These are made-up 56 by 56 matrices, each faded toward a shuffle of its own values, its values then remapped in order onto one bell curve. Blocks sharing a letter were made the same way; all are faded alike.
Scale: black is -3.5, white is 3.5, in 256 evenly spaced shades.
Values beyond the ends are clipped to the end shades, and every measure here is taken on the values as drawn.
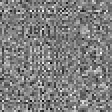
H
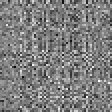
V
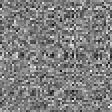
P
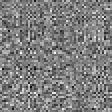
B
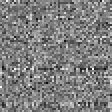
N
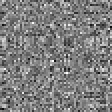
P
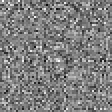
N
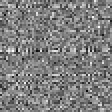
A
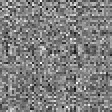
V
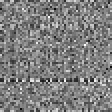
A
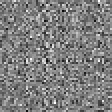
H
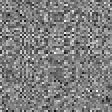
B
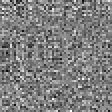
P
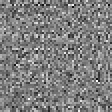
H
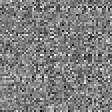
A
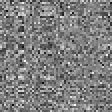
V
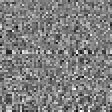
A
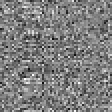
P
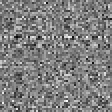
A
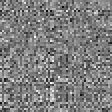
V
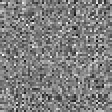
P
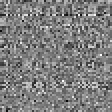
A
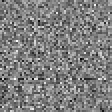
N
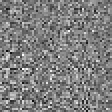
P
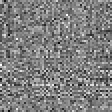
A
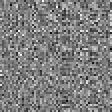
V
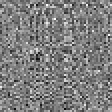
V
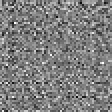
A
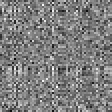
V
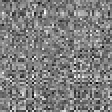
B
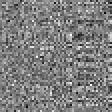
V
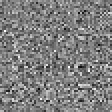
N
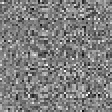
V
